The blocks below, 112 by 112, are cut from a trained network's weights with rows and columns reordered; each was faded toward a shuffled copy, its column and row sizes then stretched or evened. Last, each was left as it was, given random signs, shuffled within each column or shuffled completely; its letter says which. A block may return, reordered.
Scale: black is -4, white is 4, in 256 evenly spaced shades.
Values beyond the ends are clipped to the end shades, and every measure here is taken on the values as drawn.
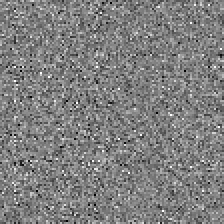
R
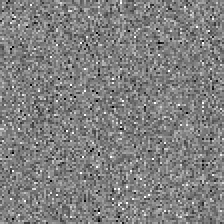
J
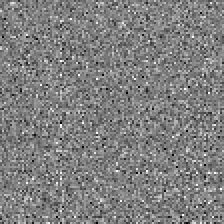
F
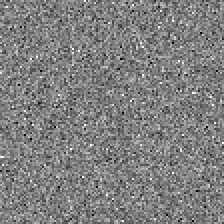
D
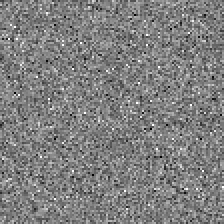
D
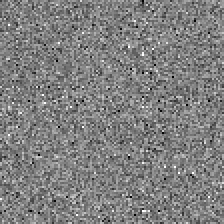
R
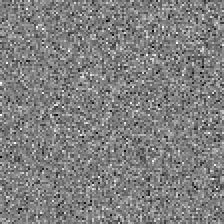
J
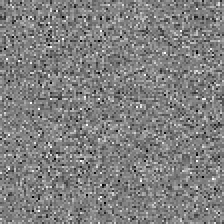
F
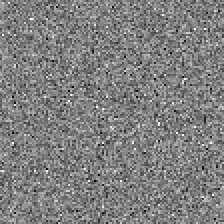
J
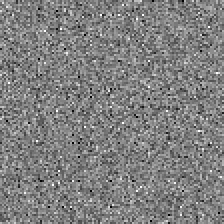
R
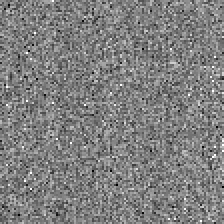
J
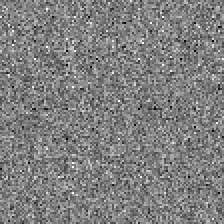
R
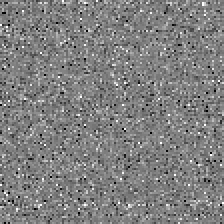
R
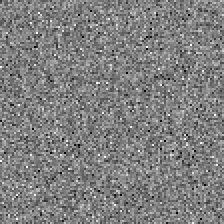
D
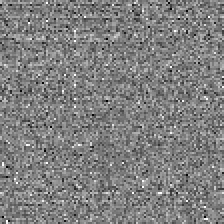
F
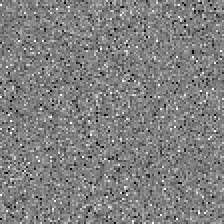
D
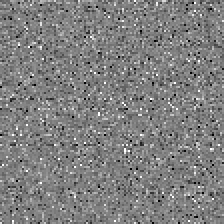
F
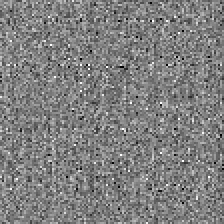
F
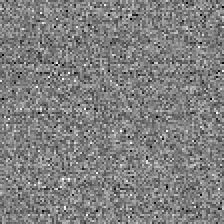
F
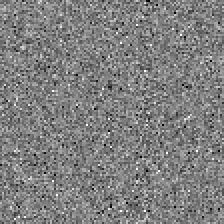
J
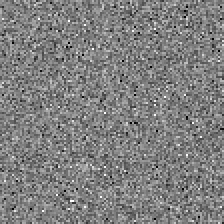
J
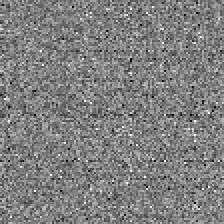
F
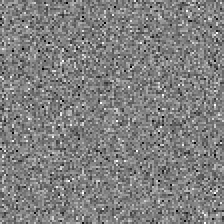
J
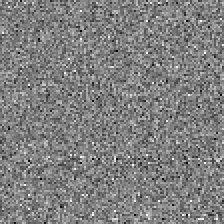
R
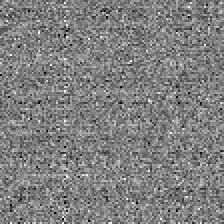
F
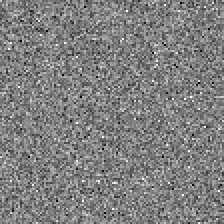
D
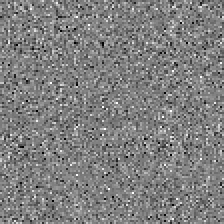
F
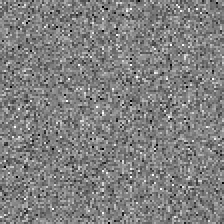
J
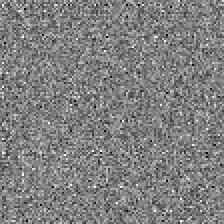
R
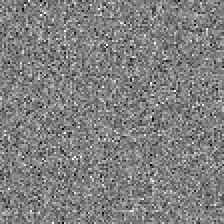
J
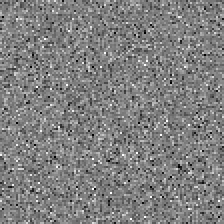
D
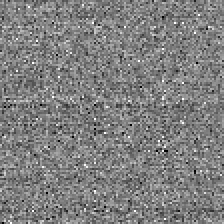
F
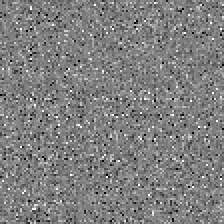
R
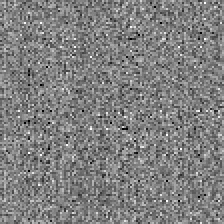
F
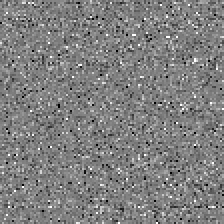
F
